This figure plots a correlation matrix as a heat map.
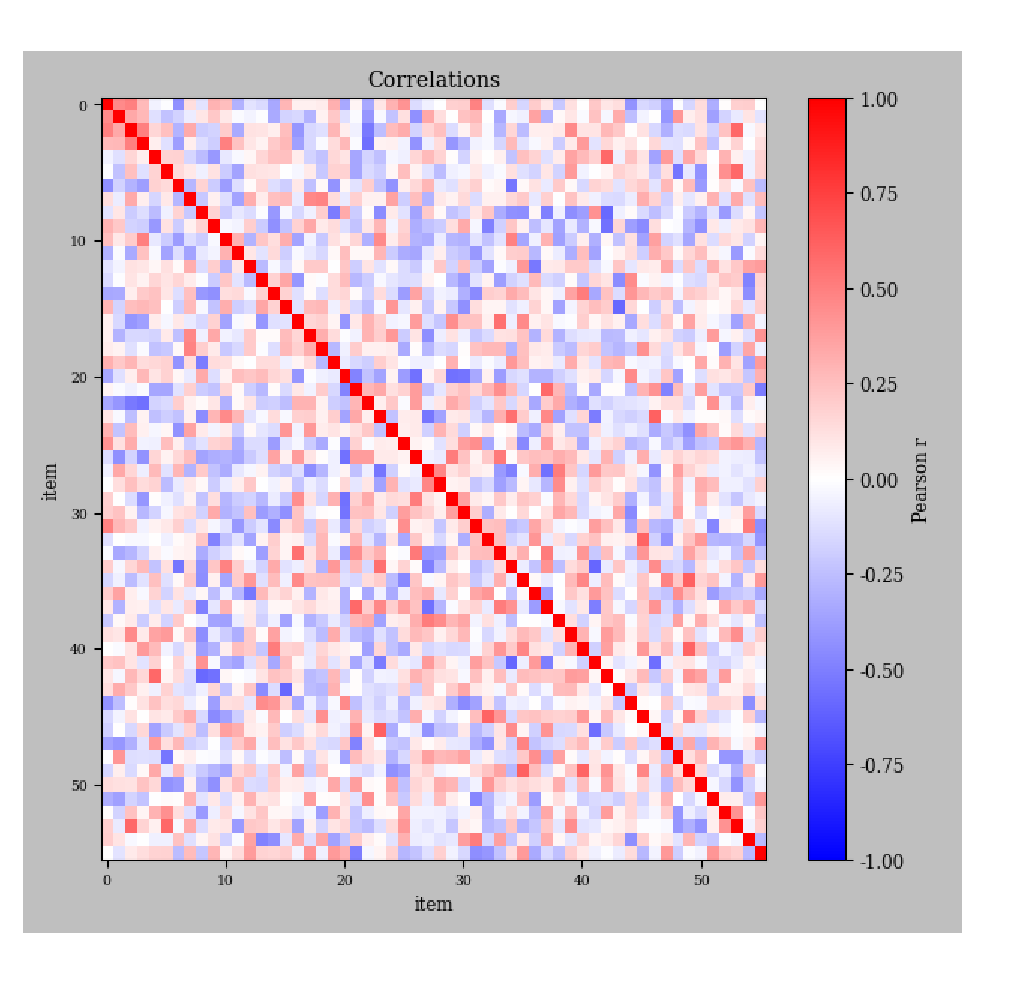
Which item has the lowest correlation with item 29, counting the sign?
20
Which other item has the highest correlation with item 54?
31
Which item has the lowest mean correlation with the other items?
8
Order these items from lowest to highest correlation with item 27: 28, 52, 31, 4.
52, 31, 4, 28
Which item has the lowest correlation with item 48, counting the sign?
5
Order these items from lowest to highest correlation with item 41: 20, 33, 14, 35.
14, 33, 35, 20
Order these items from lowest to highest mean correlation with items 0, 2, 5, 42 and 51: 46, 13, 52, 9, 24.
46, 9, 13, 24, 52
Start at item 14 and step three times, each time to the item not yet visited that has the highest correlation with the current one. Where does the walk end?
35
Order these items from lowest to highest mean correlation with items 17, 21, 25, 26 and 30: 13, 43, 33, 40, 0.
13, 40, 43, 0, 33
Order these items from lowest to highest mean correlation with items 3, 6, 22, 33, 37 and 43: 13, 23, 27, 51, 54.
13, 27, 51, 23, 54
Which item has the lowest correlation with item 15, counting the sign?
43
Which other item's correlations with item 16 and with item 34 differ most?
10
